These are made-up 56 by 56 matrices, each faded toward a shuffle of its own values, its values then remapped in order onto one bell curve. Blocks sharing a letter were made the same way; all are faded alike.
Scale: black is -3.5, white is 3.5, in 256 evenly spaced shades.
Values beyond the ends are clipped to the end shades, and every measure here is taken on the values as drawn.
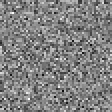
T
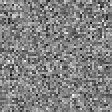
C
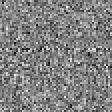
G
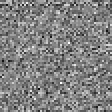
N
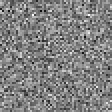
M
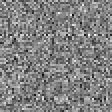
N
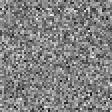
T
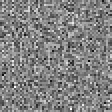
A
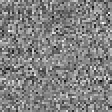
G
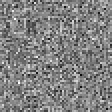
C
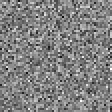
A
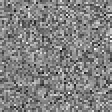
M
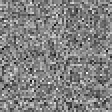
N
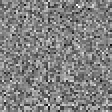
N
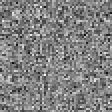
G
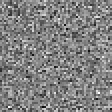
N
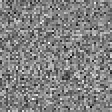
C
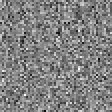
C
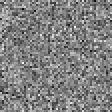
A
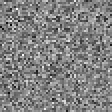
G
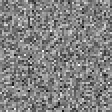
A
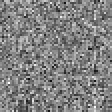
A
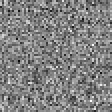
C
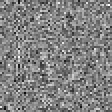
C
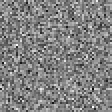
M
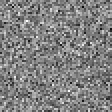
T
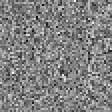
A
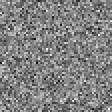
T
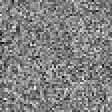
T
